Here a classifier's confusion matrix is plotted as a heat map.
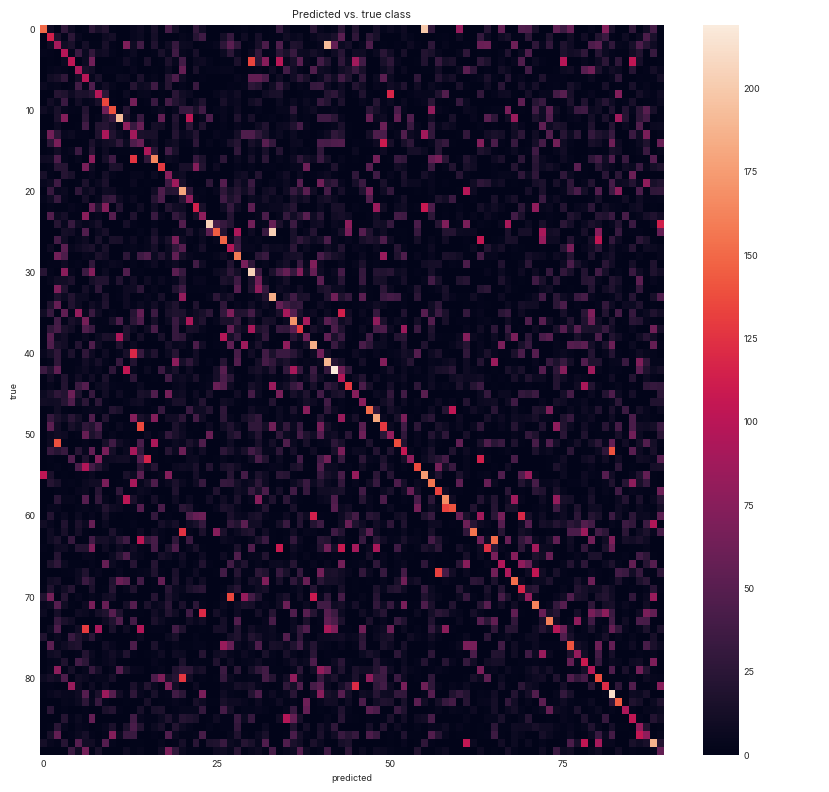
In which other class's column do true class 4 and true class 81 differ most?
30
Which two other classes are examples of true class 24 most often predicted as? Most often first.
89, 67
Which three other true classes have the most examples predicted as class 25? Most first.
62, 44, 24
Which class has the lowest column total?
53
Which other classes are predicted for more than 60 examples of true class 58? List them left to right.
12, 31, 68, 74
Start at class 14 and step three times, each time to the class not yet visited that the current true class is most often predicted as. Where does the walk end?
6
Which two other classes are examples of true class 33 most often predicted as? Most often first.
20, 42
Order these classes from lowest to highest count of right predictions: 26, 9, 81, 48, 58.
81, 9, 26, 58, 48
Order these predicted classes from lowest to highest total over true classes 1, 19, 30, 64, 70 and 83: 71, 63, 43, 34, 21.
21, 63, 71, 34, 43
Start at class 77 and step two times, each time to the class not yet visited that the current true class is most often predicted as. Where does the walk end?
23
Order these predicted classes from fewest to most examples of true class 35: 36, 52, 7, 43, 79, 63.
63, 52, 7, 36, 79, 43
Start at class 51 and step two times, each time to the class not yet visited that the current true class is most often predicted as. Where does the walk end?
41
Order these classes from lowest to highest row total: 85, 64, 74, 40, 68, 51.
85, 40, 68, 51, 64, 74
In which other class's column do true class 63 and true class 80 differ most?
65
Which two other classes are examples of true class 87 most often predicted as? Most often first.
86, 10
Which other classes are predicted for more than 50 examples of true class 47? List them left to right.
38, 59, 73
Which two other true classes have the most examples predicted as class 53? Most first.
57, 11
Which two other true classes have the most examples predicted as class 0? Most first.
55, 42
